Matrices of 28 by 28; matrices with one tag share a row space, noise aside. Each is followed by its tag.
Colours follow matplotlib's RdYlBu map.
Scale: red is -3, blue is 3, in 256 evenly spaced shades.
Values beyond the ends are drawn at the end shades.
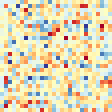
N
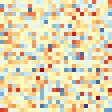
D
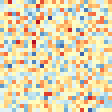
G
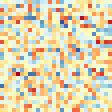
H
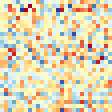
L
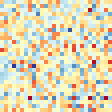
L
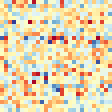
D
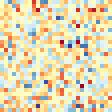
G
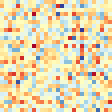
L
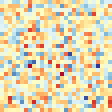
H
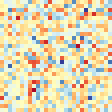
G
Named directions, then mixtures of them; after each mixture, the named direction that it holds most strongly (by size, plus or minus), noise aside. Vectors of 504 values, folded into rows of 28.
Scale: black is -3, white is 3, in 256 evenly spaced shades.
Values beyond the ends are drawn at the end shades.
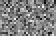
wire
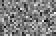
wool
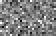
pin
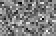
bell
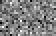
pin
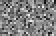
wire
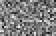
wool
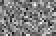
wool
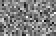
wool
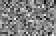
wire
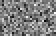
wool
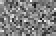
wool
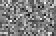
wire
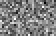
wire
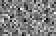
wool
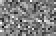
pin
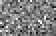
pin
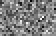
bell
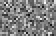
wire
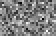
bell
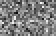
bell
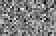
wire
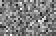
wool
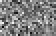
pin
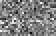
pin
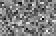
bell
